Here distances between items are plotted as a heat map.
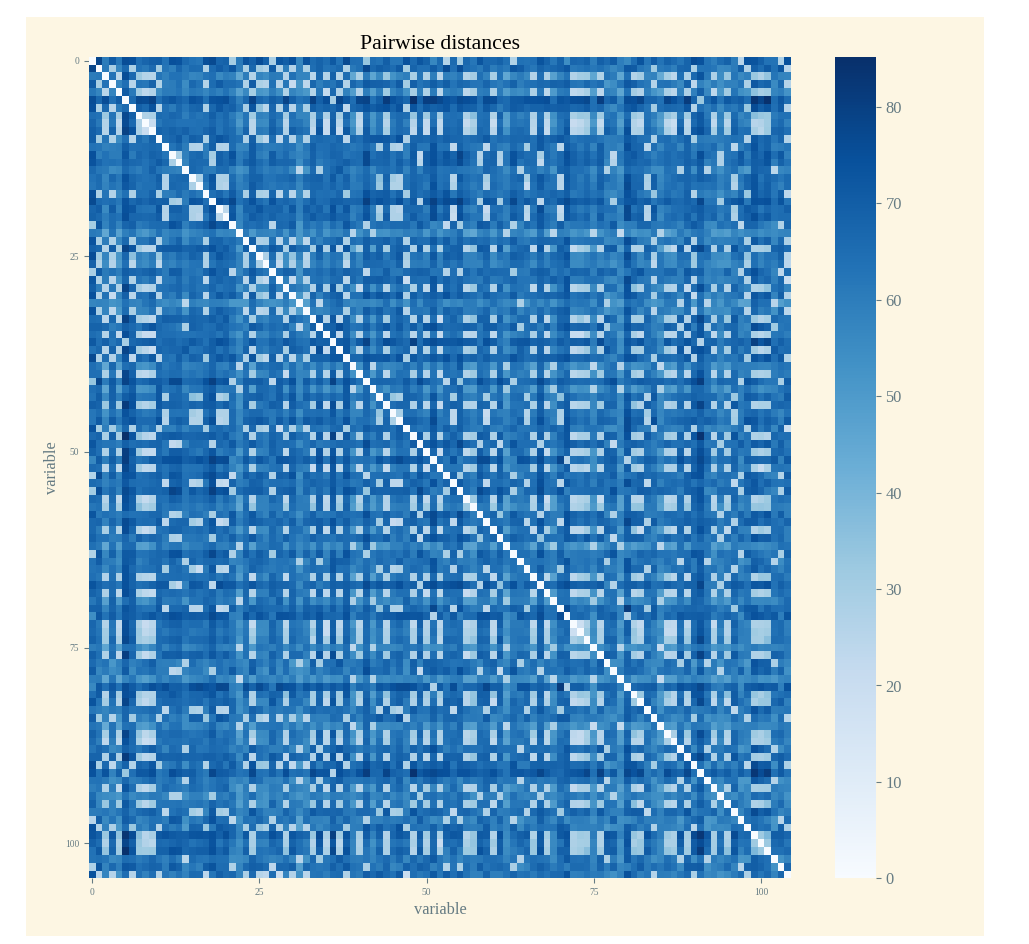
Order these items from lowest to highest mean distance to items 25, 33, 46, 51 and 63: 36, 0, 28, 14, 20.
0, 28, 20, 14, 36
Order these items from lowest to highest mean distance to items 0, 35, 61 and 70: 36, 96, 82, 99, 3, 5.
96, 82, 99, 3, 36, 5
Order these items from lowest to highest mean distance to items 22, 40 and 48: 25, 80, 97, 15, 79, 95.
95, 79, 97, 25, 15, 80
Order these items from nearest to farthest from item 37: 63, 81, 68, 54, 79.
68, 81, 79, 63, 54
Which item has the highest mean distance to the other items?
5
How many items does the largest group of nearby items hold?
34
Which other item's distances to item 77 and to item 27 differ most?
41
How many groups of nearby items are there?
9
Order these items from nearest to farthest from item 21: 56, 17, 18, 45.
56, 45, 17, 18
